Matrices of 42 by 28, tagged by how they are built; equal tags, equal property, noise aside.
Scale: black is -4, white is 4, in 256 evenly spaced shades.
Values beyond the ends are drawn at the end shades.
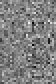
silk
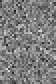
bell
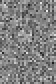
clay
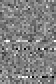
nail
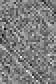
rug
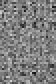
clay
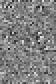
nail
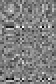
silk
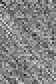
rug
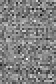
clay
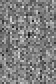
clay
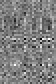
silk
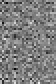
silk
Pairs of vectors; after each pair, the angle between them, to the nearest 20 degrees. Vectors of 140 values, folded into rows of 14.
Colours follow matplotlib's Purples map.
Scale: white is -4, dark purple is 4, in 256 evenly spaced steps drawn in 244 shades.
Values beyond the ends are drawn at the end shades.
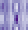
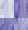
80 degrees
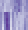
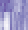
140 degrees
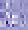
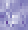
40 degrees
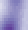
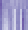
120 degrees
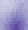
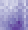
20 degrees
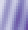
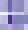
80 degrees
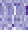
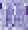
40 degrees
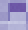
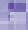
20 degrees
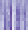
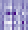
140 degrees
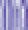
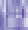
140 degrees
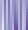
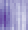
80 degrees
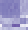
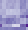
160 degrees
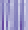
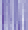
80 degrees
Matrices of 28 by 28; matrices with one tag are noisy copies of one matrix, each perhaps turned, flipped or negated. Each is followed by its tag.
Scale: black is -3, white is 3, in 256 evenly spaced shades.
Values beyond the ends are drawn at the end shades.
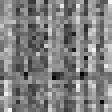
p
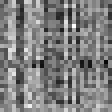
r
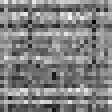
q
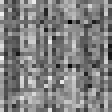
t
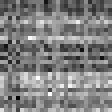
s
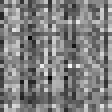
t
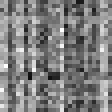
p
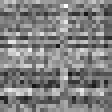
r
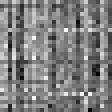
q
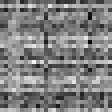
t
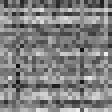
q
